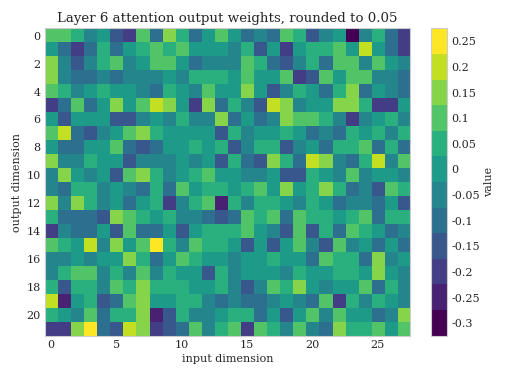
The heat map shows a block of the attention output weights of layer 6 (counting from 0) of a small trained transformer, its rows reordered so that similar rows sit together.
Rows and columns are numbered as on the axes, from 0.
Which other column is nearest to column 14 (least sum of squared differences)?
12
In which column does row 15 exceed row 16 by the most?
8
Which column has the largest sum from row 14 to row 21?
7
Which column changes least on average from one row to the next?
4
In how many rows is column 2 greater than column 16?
11
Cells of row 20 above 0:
11
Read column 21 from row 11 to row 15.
0.15 0 0.05 0.05 -0.15
